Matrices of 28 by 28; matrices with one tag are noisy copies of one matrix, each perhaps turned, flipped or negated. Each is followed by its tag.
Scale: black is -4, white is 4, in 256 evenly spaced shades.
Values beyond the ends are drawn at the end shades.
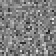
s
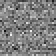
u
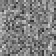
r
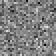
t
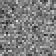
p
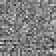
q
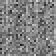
u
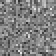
p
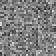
t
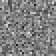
s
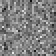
r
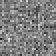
t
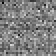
u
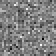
t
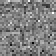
r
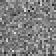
q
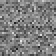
u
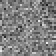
p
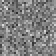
r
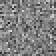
q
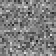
r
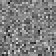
s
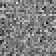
q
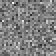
t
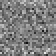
r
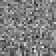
p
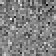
p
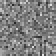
q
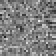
p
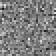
q
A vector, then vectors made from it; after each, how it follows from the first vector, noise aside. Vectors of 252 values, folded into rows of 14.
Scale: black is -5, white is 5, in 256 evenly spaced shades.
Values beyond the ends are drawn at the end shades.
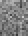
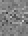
partly zeroed.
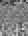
negated, partly zeroed.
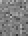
partly zeroed.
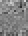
partly zeroed.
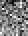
negated, scaled up.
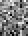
scaled up.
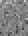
partly zeroed.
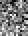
negated, scaled up.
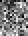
negated, scaled up.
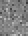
reversed, partly zeroed.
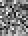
wrapped around, negated, scaled up.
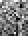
scaled up.
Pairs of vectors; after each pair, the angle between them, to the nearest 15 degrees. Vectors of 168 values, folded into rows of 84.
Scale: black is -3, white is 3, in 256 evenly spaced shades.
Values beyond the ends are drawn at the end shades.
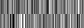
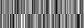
45 degrees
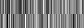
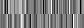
120 degrees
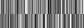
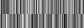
75 degrees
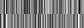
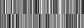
90 degrees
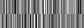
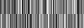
75 degrees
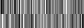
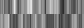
105 degrees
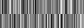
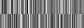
45 degrees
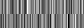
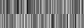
150 degrees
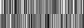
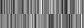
105 degrees
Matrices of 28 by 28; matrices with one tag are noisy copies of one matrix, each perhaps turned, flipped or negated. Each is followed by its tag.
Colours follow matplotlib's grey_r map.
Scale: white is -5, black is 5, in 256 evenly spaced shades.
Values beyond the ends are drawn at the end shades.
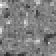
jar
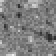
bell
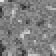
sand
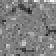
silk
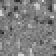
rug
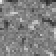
sand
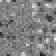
rug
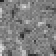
sand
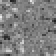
rug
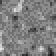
jar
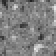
jar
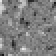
sand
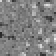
rug
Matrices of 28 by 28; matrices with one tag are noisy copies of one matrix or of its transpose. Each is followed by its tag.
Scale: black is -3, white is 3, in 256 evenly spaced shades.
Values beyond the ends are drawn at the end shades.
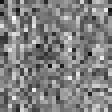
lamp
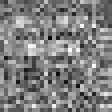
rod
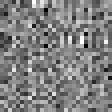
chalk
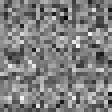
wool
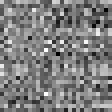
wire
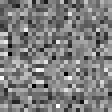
chalk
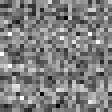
wool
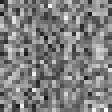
lamp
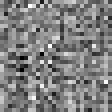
wire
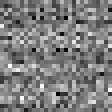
wool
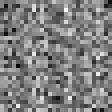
wool
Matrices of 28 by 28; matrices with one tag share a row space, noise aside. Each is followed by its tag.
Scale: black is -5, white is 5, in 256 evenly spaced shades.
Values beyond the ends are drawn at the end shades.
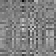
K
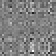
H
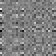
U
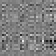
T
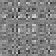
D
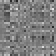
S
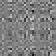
H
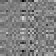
K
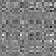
T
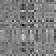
K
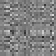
S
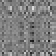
H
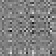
H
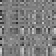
U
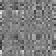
U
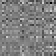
T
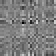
K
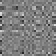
U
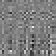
H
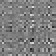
H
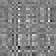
D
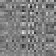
K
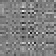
K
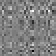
H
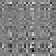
H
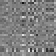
K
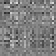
S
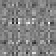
D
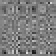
D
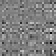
T
